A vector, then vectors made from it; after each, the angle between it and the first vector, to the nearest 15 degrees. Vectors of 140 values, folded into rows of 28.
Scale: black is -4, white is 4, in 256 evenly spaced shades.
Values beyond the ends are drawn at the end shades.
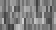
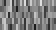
75 degrees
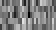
75 degrees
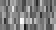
60 degrees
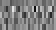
75 degrees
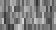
15 degrees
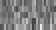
75 degrees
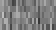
105 degrees
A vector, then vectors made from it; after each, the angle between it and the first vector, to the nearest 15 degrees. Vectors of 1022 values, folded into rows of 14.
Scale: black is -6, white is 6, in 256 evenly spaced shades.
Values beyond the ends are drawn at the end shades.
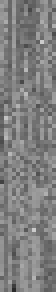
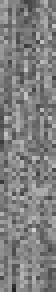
30 degrees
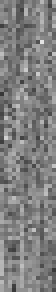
45 degrees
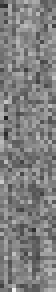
135 degrees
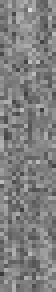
135 degrees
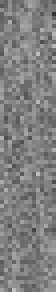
120 degrees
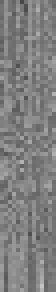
90 degrees
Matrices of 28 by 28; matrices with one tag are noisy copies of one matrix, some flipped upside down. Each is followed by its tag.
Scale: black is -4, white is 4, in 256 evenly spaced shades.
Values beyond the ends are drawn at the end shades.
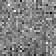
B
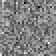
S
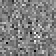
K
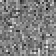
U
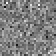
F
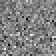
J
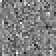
S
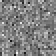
S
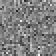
F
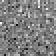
U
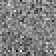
B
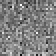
B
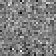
B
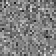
F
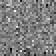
B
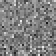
F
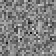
K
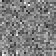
S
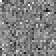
S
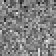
U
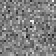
J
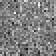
U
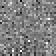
B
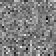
F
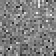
U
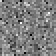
S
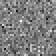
F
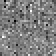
F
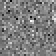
J
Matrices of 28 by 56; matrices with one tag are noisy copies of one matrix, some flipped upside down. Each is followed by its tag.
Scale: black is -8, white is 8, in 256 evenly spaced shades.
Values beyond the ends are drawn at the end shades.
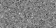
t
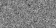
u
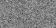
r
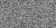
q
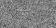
q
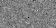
u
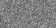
u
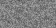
r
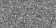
q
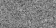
q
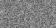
t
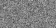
u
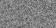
r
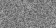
t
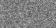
t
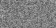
t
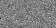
r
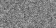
t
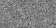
q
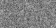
t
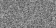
t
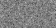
t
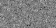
u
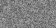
u
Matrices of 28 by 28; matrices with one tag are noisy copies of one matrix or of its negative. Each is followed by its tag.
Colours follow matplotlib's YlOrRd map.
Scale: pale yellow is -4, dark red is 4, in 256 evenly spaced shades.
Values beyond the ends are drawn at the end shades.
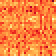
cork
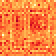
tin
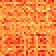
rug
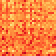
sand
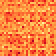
rug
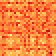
rug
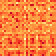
rug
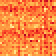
cork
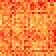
tin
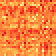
cork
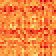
cork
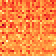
sand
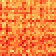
sand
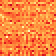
rug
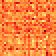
rug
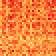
sand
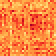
tin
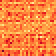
rug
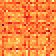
rug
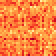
cork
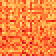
sand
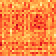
tin
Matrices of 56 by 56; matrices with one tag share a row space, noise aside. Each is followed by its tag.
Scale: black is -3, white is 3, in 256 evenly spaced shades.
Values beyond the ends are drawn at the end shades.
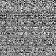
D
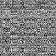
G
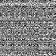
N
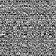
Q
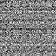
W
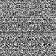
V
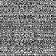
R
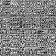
G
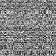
D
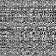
D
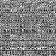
G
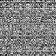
W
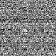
Q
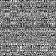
G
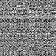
V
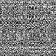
V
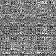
G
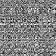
N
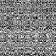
D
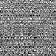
R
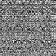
V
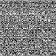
V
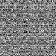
Q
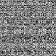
D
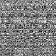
D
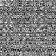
W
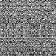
V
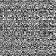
N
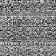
W
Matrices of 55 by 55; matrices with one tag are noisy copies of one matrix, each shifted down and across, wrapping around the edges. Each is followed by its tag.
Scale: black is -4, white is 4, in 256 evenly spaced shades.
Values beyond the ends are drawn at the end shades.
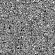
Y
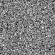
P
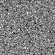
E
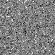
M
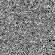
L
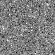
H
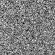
P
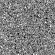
P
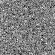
P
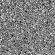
Y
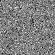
M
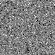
M
